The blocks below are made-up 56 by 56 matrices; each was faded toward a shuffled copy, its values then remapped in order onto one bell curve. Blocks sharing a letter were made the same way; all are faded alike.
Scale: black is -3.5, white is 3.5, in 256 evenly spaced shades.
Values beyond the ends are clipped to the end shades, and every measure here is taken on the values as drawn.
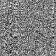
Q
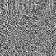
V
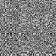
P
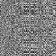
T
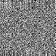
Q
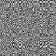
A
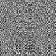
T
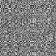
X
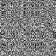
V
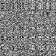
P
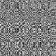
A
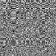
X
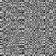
A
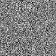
Q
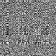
T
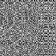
T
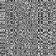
A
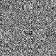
Q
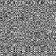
X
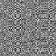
A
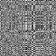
A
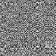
T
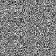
Q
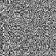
Q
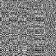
X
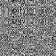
V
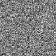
Q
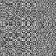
A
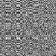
A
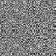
V
